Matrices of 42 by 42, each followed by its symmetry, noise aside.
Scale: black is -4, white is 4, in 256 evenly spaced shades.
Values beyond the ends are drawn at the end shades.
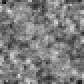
same after a half turn.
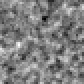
antisymmetric.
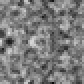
mirrored top to bottom.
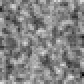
same after a half turn.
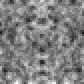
mirrored left to right.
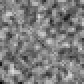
symmetric across the other diagonal.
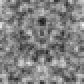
mirrored left to right.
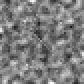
same after a half turn.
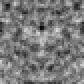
mirrored left to right.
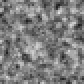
symmetric across the other diagonal.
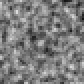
symmetric across the other diagonal.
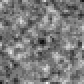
symmetric.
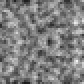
mirrored top to bottom.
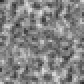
same after a half turn.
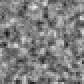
antisymmetric.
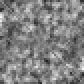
same after a half turn.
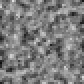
same after a half turn.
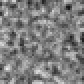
antisymmetric.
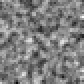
antisymmetric.
